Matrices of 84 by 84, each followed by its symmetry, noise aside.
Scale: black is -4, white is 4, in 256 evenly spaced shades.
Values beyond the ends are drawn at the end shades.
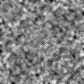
symmetric.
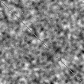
symmetric.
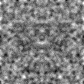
mirrored left to right.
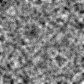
symmetric.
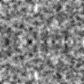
mirrored top to bottom.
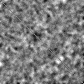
symmetric.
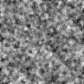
antisymmetric.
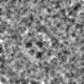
symmetric across the other diagonal.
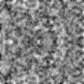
mirrored top to bottom.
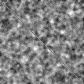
symmetric across the other diagonal.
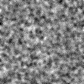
no symmetry.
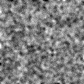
antisymmetric.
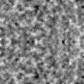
mirrored top to bottom.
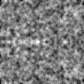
mirrored top to bottom.
